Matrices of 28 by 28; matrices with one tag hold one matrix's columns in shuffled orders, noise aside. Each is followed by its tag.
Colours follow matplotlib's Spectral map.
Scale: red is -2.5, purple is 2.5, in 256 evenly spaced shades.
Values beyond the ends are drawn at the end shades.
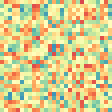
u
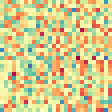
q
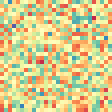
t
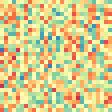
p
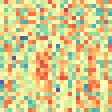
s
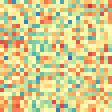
t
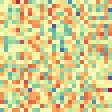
p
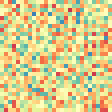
t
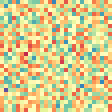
t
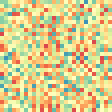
t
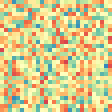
q
